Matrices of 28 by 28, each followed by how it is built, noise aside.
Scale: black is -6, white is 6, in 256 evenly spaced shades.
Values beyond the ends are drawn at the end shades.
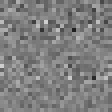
uneven rows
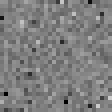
sparse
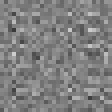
low rank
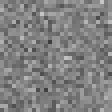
noise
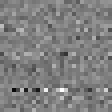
uneven rows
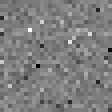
sparse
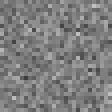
noise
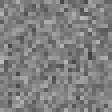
noise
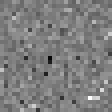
sparse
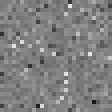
sparse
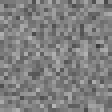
noise
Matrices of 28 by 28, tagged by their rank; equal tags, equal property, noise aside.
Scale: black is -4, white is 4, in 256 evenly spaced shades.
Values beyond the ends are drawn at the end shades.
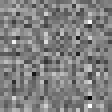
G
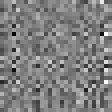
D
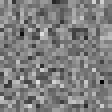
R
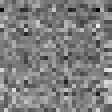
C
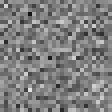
C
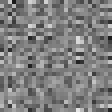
G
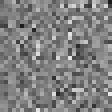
C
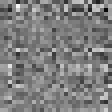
D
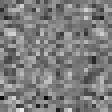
G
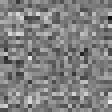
R
